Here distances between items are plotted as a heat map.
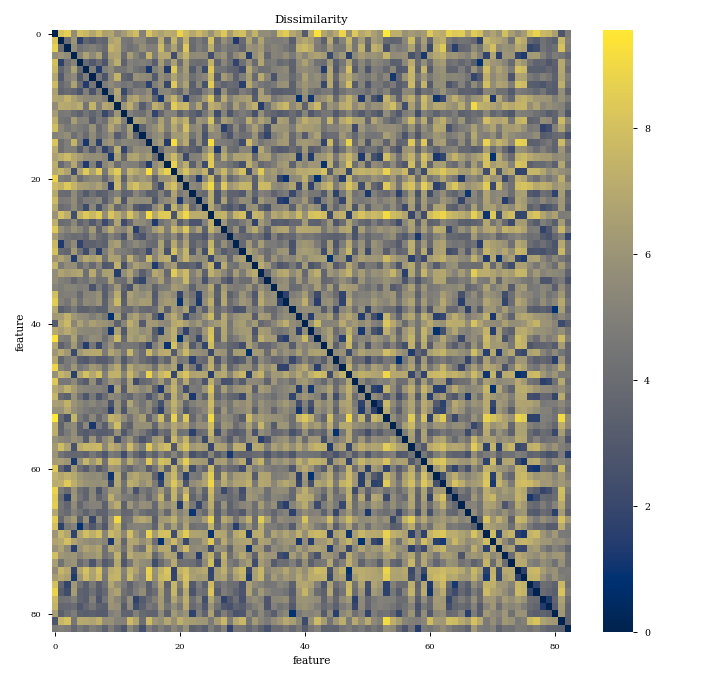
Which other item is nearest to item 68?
4
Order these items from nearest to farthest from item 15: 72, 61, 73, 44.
73, 61, 72, 44
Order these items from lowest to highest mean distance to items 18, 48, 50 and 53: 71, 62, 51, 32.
32, 51, 71, 62
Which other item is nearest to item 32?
16
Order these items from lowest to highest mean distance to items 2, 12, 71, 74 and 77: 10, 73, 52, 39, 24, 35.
35, 24, 73, 52, 39, 10
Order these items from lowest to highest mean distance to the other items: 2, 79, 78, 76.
79, 78, 76, 2
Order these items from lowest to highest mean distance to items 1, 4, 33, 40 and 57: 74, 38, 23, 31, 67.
38, 31, 23, 74, 67
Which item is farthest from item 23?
0
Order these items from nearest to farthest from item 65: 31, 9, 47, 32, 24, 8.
8, 32, 24, 31, 9, 47
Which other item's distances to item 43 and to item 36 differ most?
18
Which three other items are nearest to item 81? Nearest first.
40, 0, 82
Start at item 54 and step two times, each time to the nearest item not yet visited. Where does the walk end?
67
